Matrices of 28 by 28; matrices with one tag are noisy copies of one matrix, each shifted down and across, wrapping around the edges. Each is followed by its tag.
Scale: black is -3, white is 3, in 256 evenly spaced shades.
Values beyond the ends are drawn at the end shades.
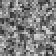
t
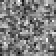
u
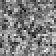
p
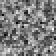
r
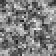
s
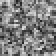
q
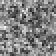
p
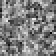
t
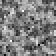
s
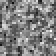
t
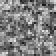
s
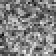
q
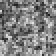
p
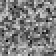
r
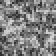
s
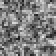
s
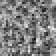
t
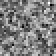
u
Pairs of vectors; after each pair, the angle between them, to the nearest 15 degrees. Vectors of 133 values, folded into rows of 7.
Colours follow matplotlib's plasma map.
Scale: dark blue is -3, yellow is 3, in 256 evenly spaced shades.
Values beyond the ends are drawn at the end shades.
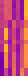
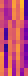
165 degrees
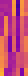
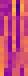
15 degrees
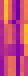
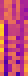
90 degrees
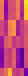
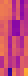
105 degrees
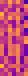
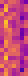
60 degrees
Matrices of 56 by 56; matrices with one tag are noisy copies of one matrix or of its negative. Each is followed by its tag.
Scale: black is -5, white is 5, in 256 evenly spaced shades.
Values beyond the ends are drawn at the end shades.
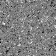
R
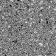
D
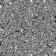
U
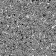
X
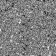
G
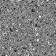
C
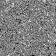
G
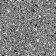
C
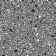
C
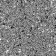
R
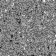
G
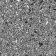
D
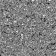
X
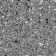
D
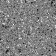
R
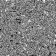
G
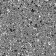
C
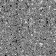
D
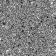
R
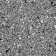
R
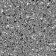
X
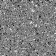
C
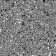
G
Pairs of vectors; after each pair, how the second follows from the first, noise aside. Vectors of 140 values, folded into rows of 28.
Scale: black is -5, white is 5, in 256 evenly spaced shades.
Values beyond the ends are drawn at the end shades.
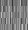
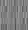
reversed, shrunk.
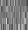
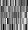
scaled up.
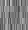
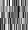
scaled up.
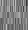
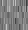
partly zeroed.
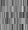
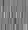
reversed, negated, partly zeroed.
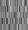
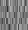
copied.
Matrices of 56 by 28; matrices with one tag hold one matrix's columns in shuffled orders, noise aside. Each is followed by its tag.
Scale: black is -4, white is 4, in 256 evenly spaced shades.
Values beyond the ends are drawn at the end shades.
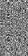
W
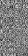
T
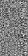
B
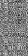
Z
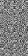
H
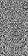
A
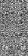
Z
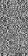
T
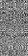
Z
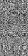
Z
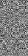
H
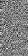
H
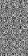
T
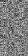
B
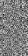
T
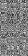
Z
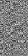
H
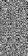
W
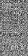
Z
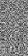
A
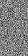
B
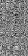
Z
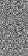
H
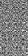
A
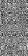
Z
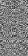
H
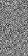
H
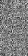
T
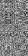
Z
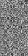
T
